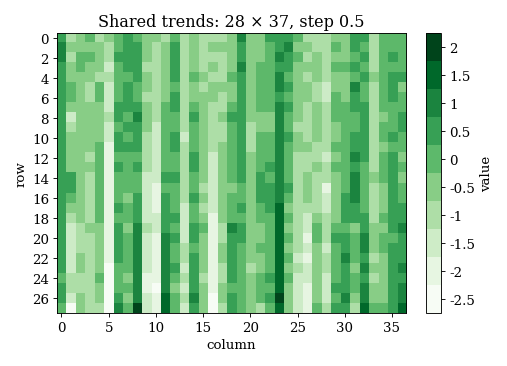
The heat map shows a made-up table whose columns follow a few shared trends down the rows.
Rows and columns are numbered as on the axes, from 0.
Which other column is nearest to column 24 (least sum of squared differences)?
7
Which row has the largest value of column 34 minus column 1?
27
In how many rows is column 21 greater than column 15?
21
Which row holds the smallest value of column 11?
0
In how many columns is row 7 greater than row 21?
15
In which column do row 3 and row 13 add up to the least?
5
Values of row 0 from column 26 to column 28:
-1 -1 -1
